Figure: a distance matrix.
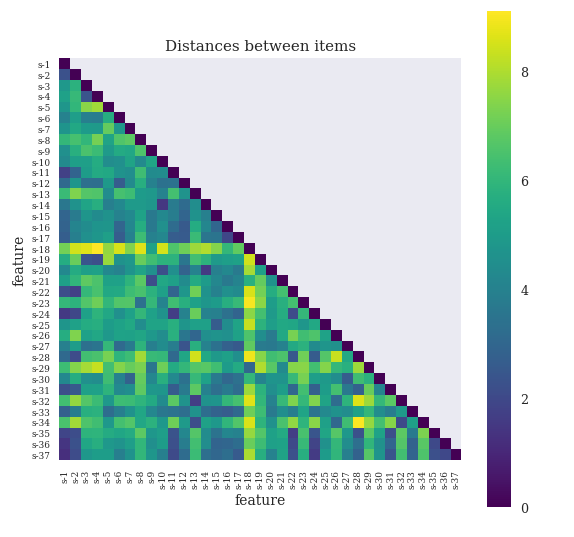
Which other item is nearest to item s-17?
s-16
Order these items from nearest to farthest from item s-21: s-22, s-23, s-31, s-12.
s-12, s-31, s-23, s-22
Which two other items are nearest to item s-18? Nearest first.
s-29, s-9
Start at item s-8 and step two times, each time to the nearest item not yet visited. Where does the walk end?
s-10
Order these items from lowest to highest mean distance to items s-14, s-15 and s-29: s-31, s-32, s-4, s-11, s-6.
s-11, s-31, s-6, s-32, s-4
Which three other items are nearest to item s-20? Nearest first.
s-14, s-10, s-12
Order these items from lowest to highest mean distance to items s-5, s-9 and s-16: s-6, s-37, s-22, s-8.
s-37, s-6, s-22, s-8
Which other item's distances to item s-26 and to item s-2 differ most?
s-28
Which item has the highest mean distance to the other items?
s-18
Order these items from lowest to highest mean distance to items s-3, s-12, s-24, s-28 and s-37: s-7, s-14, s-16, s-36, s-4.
s-36, s-16, s-14, s-4, s-7
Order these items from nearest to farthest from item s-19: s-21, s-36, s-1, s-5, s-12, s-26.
s-12, s-26, s-1, s-36, s-21, s-5
